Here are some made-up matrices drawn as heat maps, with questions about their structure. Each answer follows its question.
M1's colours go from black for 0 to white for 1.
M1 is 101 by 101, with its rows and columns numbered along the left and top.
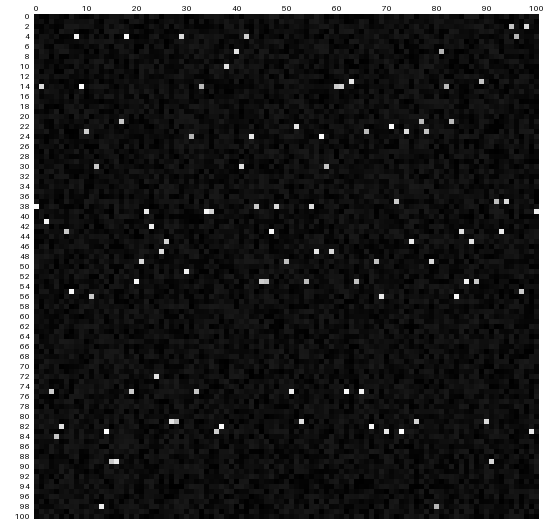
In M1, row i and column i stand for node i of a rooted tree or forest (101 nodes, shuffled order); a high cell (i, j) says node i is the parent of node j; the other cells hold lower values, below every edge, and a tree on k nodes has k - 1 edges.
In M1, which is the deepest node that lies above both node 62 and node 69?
56
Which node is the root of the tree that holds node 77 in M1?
49
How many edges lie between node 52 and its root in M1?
2
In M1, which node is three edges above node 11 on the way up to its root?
43
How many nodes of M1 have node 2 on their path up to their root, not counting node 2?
9
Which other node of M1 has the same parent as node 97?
7
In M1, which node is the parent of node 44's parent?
10
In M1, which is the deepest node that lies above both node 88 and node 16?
53
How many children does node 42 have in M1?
1
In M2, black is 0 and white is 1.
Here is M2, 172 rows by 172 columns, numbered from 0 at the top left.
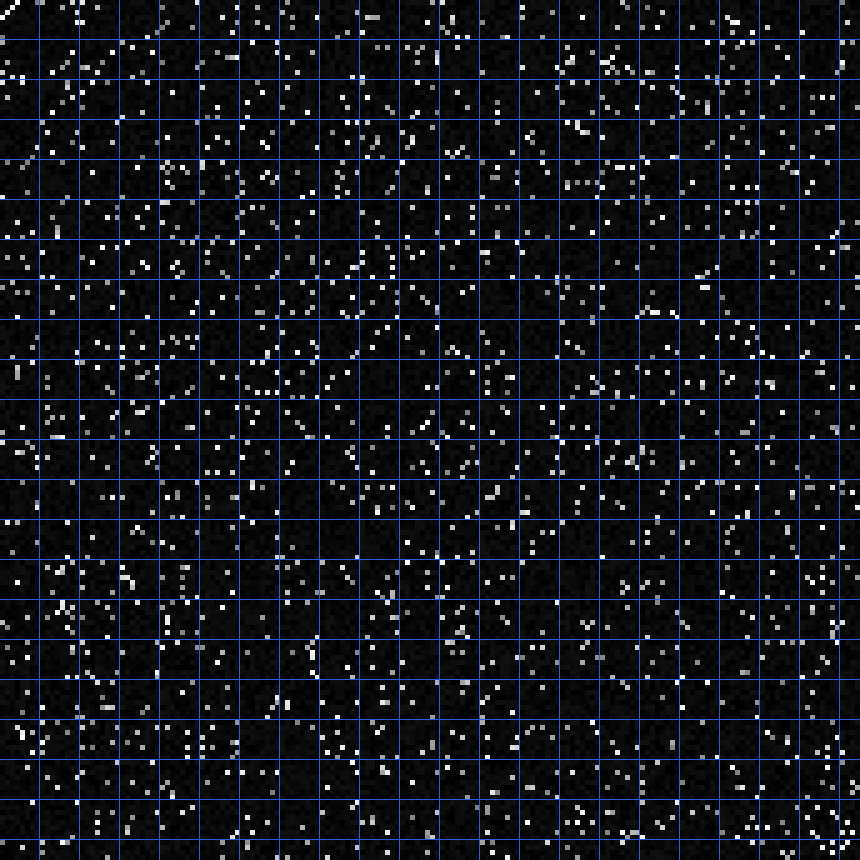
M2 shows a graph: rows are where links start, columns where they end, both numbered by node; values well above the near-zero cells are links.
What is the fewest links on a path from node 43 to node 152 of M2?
2
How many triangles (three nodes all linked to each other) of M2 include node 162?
7
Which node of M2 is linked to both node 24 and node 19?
node 73
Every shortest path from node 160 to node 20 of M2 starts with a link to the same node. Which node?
node 15
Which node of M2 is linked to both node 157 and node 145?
node 106
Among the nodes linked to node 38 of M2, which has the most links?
node 62
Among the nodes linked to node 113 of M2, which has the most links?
node 55
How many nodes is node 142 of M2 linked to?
3
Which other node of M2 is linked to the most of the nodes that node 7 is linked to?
node 81
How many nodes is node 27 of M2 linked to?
8
